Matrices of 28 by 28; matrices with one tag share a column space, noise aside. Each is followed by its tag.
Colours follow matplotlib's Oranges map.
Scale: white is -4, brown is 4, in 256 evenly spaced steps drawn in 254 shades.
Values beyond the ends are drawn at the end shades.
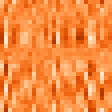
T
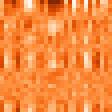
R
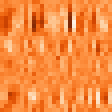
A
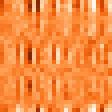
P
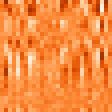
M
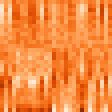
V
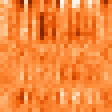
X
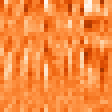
M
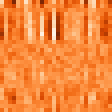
X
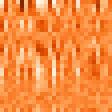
M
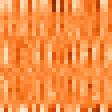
P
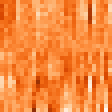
V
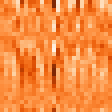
M
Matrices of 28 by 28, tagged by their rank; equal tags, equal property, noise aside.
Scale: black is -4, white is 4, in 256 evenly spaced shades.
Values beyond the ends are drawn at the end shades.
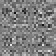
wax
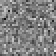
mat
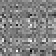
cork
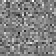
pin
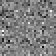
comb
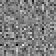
comb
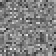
mat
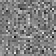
wax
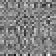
cork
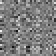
cork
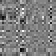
cork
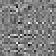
cork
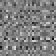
cork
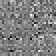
comb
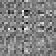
cork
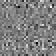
wax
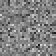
pin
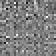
cork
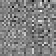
wax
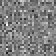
comb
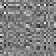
cork
